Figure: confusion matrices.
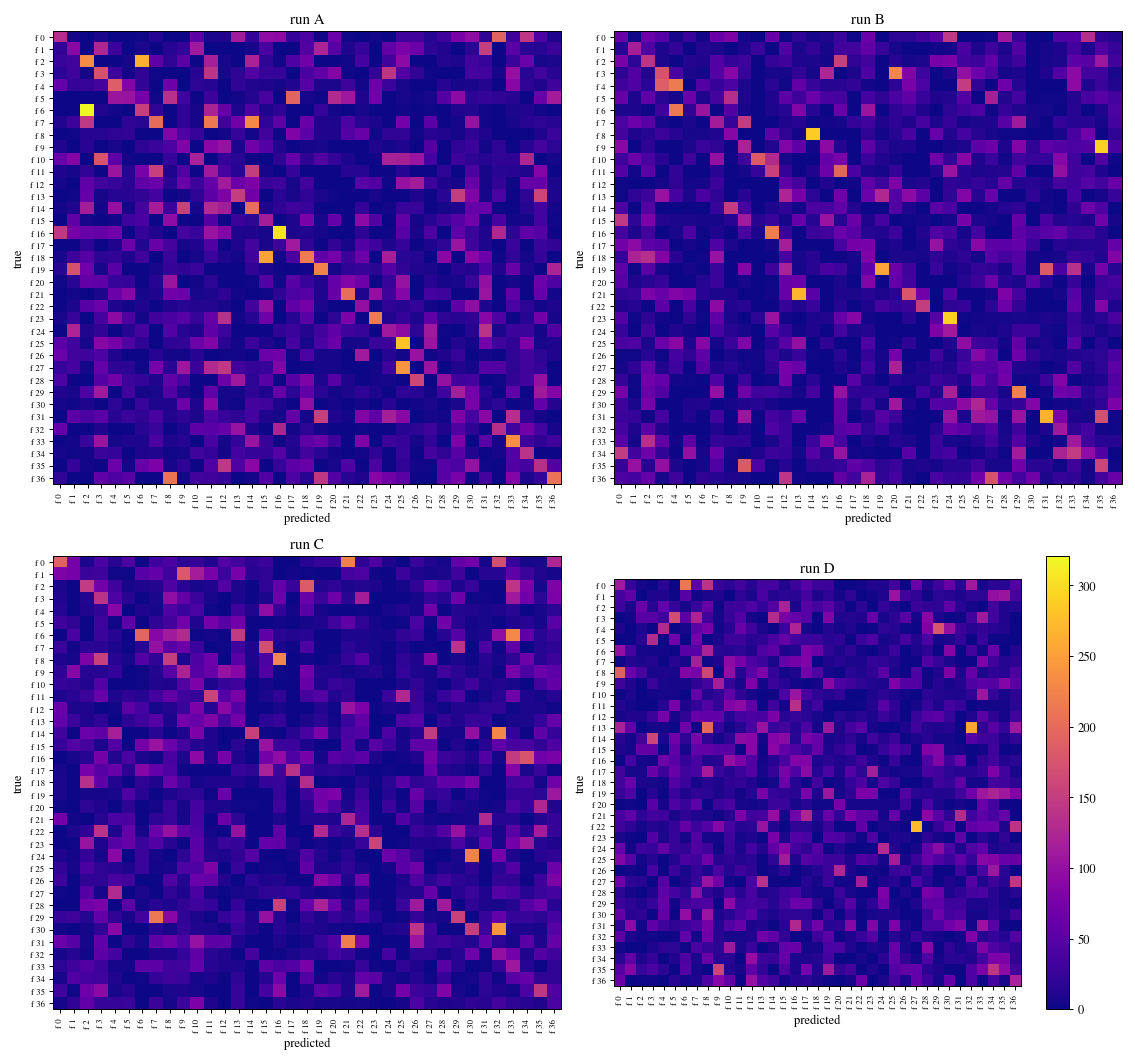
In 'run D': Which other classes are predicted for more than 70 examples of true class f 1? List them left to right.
f 25, f 34, f 35
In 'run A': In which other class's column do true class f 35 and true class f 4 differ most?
f 12
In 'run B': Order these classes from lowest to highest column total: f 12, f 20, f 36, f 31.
f 31, f 36, f 20, f 12
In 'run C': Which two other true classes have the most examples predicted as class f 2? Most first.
f 18, f 23
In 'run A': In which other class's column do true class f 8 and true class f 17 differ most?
f 29
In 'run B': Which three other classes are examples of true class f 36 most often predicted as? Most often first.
f 27, f 12, f 18
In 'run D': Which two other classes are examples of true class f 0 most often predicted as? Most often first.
f 6, f 8
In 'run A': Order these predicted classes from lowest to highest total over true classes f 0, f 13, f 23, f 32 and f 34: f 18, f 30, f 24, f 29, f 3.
f 24, f 3, f 18, f 30, f 29
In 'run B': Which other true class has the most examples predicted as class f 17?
f 23
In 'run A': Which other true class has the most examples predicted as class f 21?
f 5
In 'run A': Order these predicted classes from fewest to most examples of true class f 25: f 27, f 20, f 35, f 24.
f 35, f 24, f 20, f 27
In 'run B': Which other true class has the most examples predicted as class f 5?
f 34
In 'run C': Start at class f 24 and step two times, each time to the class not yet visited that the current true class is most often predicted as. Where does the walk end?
f 32
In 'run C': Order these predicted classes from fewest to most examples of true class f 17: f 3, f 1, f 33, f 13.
f 1, f 13, f 3, f 33
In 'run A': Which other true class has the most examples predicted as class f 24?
f 3
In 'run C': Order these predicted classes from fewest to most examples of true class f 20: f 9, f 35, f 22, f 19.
f 9, f 22, f 19, f 35
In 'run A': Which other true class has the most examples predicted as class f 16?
f 32
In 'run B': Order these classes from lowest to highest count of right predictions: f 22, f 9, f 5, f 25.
f 5, f 25, f 9, f 22
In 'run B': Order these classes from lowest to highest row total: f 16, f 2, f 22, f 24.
f 24, f 22, f 16, f 2
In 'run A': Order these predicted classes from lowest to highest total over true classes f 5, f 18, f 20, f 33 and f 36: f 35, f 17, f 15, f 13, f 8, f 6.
f 13, f 6, f 35, f 17, f 15, f 8
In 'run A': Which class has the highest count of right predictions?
f 16
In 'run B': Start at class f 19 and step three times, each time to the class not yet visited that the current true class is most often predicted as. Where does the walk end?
f 9
